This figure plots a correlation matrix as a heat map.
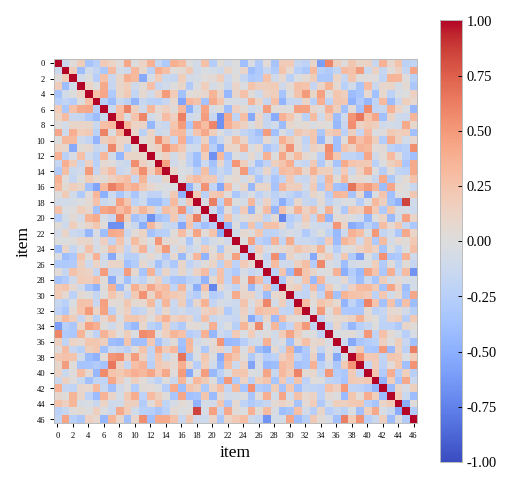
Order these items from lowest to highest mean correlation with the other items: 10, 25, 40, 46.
25, 46, 10, 40
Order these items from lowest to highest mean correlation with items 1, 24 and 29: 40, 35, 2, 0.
0, 35, 2, 40
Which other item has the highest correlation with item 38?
16
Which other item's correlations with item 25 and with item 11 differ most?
7
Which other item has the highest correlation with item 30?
11
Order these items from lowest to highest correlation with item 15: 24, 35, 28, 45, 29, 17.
28, 29, 24, 45, 17, 35
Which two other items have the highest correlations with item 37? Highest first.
46, 42
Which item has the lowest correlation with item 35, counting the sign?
20
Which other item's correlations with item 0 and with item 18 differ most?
45
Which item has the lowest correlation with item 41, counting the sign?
42
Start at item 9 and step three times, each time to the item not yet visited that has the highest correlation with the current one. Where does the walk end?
31
